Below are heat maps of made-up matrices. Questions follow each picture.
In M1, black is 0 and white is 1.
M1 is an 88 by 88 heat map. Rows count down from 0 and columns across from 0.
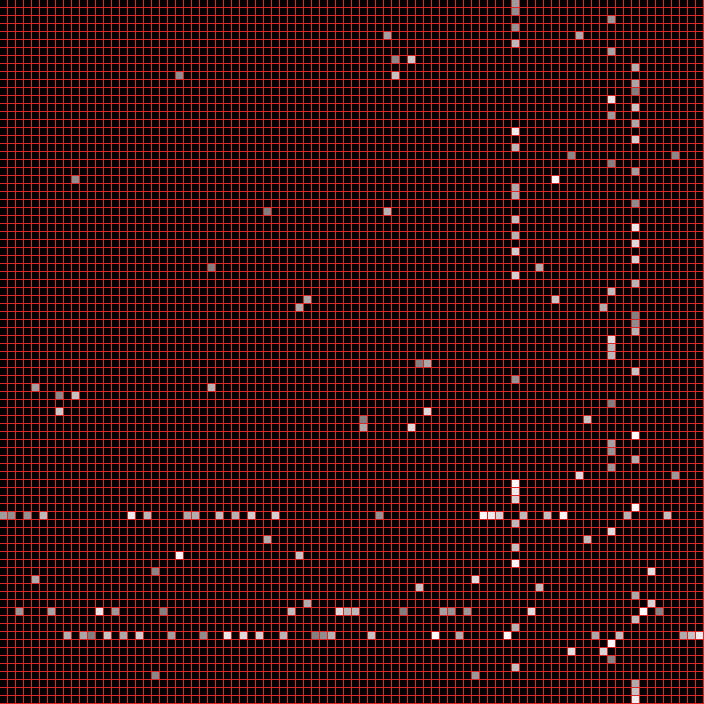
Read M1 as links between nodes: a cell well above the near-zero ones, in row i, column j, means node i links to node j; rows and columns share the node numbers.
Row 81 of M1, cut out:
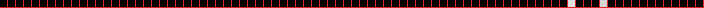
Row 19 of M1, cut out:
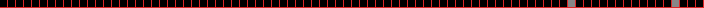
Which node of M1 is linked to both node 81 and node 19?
node 71
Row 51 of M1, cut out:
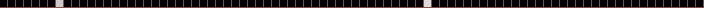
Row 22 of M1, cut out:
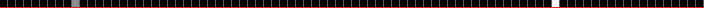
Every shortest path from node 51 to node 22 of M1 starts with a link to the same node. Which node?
node 7
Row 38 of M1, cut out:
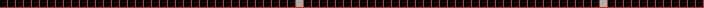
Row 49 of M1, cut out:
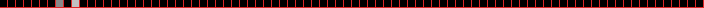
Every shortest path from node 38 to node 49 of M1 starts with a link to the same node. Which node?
node 37
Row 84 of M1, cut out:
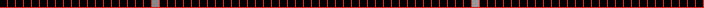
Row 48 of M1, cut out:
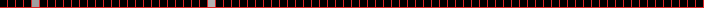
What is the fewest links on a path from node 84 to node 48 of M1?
4
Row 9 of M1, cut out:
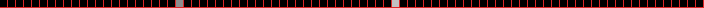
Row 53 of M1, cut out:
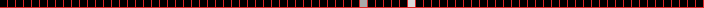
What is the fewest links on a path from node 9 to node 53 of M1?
4
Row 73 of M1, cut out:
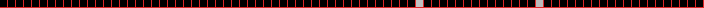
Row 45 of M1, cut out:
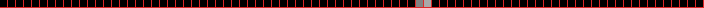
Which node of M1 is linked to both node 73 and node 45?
node 52
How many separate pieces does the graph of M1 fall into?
4
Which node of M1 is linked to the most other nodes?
node 79
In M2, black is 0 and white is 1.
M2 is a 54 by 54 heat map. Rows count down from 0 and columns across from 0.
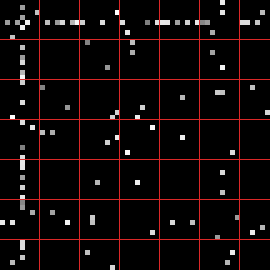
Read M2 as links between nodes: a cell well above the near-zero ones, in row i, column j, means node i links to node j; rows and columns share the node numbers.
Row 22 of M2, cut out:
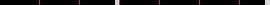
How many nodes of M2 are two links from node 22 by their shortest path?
2
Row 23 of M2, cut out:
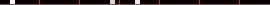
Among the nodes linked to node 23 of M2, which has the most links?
node 2
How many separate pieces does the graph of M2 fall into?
3
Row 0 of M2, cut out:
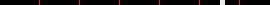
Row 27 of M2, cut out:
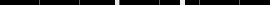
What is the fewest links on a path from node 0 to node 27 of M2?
4
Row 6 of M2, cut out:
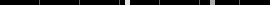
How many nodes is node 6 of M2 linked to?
2
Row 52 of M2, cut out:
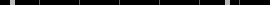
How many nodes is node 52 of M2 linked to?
2
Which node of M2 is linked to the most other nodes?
node 4
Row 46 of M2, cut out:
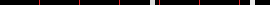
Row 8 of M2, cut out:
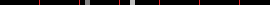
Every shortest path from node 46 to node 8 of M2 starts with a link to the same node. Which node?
node 50
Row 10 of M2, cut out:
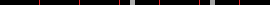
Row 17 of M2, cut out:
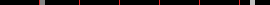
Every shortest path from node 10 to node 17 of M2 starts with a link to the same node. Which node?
node 26
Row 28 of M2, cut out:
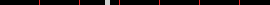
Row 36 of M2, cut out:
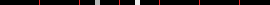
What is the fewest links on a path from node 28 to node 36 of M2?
7
